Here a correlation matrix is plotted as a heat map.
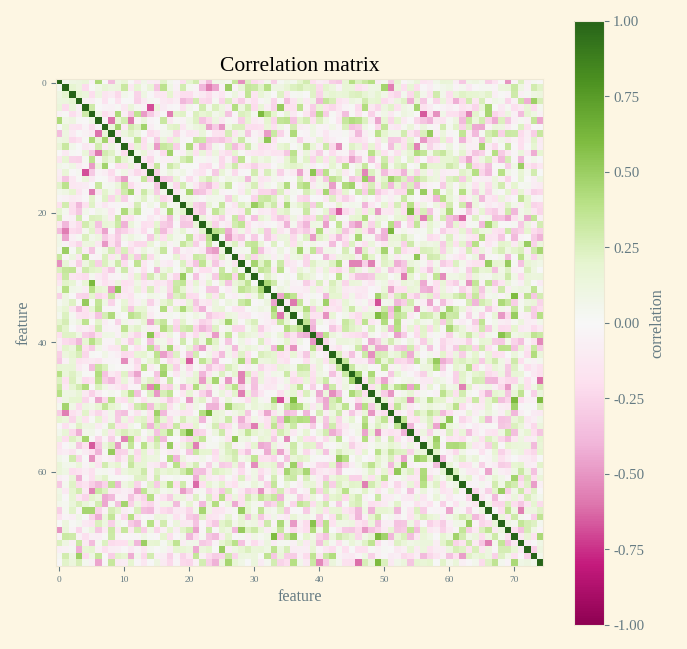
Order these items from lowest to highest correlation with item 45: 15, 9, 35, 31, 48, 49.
15, 9, 49, 31, 35, 48
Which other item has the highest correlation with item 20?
54
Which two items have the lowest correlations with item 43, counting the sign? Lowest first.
20, 10
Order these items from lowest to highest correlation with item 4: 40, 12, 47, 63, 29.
63, 12, 40, 29, 47
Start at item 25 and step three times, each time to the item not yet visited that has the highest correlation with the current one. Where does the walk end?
70
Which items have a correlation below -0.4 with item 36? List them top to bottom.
34, 41, 68
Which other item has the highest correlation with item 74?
49
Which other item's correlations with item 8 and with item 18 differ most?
32
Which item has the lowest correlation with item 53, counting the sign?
30
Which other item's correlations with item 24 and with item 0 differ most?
23
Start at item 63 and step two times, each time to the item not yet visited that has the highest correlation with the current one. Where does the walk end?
39
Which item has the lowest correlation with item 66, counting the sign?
71
